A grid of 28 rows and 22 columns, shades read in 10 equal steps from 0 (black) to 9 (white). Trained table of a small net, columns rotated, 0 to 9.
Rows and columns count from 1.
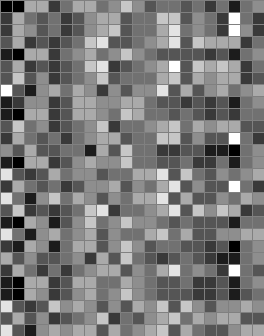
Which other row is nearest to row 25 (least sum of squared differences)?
5
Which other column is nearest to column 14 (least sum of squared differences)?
13
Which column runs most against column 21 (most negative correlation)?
9
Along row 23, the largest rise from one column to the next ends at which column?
20
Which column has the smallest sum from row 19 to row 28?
2
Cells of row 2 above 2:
18
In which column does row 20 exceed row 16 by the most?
1
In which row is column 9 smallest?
8
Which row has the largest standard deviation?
6
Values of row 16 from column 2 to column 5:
6 4 3 4
